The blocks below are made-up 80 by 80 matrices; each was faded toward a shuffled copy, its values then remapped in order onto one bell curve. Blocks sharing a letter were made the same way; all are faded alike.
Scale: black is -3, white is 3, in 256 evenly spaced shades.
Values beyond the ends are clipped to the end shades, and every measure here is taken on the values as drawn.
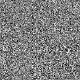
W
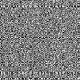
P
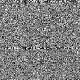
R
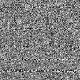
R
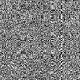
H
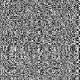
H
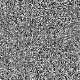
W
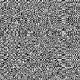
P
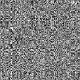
H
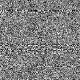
R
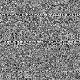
R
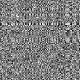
P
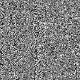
W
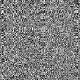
H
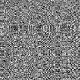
P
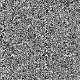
W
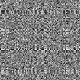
P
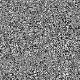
W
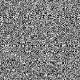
R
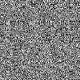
R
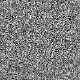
W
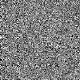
W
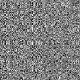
H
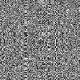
H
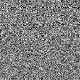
R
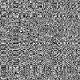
P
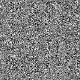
W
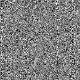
W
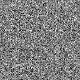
W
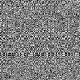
P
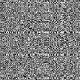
P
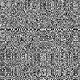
P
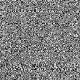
R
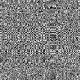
P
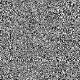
W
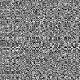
P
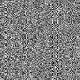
H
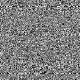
R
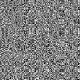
H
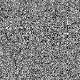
W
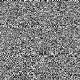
R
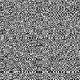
P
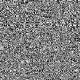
R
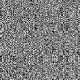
H
